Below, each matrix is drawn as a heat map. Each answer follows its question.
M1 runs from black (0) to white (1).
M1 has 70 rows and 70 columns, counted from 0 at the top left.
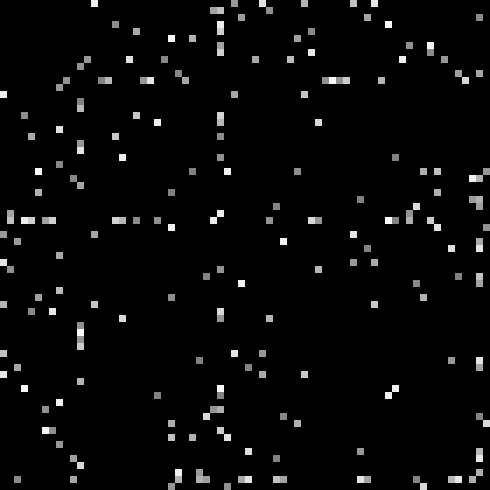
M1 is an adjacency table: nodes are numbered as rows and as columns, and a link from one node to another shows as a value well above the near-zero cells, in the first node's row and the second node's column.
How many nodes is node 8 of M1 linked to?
7
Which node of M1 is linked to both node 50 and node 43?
node 0
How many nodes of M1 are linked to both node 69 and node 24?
2
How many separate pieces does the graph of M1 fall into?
6
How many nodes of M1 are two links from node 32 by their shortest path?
4
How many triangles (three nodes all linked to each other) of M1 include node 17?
2
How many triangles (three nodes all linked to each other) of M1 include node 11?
0
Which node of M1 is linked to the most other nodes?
node 31
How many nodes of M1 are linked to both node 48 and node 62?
0
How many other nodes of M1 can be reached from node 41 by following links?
7
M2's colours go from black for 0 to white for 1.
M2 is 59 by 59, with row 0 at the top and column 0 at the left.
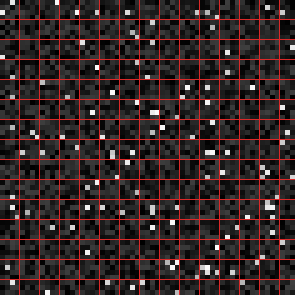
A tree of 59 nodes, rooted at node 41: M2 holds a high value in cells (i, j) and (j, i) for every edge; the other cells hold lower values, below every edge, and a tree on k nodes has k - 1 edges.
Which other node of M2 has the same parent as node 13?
36
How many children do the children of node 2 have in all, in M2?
9
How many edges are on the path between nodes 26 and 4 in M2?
2
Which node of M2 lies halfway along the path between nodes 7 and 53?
20
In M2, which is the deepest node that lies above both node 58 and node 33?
35
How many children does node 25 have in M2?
1
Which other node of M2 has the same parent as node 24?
5
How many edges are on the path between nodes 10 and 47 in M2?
2
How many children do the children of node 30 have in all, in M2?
10
